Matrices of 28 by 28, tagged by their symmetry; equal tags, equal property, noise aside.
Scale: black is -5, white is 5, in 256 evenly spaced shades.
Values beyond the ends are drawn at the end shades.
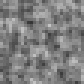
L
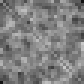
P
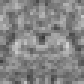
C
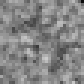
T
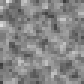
P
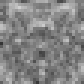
C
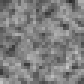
P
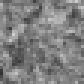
L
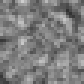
T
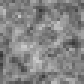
T
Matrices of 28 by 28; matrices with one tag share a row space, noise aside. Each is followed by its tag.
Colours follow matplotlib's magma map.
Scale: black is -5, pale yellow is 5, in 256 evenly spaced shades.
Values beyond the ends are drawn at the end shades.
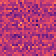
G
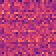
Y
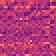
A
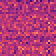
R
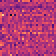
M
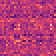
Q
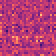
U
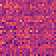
M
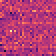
M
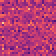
Y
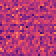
U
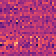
M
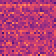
U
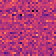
G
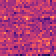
A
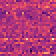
A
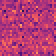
G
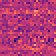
R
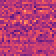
Q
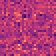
Q
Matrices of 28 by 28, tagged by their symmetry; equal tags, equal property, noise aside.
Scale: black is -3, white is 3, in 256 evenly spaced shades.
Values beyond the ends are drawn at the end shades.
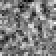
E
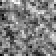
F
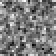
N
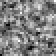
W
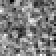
F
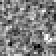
F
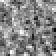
E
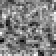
E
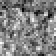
E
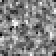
E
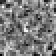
W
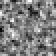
F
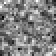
N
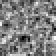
E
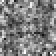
N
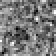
W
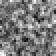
W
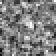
E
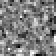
F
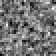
W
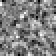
F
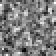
E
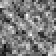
W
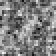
N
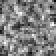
E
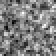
F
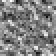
N
